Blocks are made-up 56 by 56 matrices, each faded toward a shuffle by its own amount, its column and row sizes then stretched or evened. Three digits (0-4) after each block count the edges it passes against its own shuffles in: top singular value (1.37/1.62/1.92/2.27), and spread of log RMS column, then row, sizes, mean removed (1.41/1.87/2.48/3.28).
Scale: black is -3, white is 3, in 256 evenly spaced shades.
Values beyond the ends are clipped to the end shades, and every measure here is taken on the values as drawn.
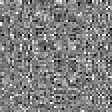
4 2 2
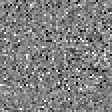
0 0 1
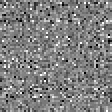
2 0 2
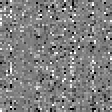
1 3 0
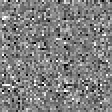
1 2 2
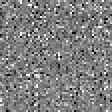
1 2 1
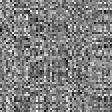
4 3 0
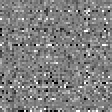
2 1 3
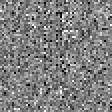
1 2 0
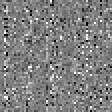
0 3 1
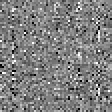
2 2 0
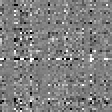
2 3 3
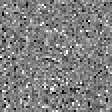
1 1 0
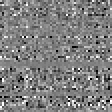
0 2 4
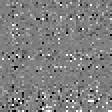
0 2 3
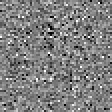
2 1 1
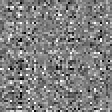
3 2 2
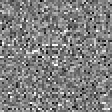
3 0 1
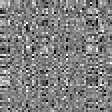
4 3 1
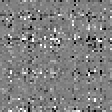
2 3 3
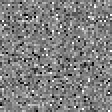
0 0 0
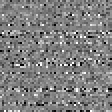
1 0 4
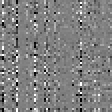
4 4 2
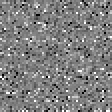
0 0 2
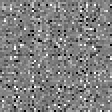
2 2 2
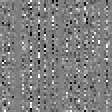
0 4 0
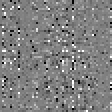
2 3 1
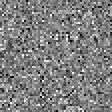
0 0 0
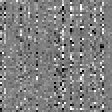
3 4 0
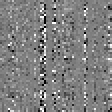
3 4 1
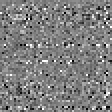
3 1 3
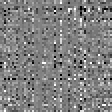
2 4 3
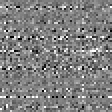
2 1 4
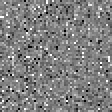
0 1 0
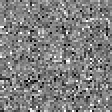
1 1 2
